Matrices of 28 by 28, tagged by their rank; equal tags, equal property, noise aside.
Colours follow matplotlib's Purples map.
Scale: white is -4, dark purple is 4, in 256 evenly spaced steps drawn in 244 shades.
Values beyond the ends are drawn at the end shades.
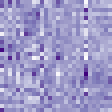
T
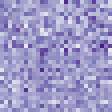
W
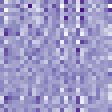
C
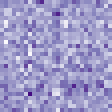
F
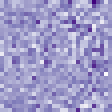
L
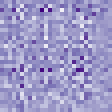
T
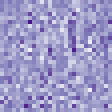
L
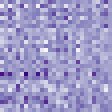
W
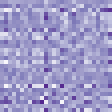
C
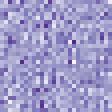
W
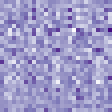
W
